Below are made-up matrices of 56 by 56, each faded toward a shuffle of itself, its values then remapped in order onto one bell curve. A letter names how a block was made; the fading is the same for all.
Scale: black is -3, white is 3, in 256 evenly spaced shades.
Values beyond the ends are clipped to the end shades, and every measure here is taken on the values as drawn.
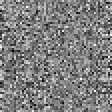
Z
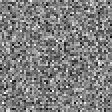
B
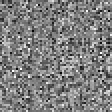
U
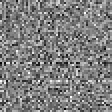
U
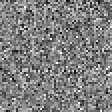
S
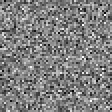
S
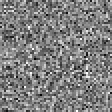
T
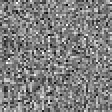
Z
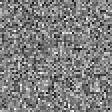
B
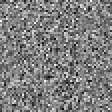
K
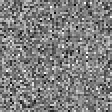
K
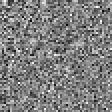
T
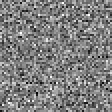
S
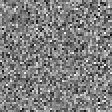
K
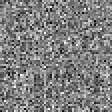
B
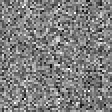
Z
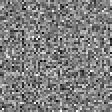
U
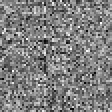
Z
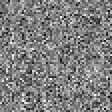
B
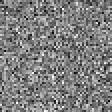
T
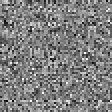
U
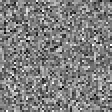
K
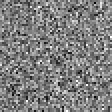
K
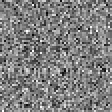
B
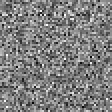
S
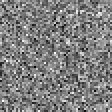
B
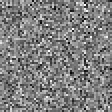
K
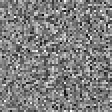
Z
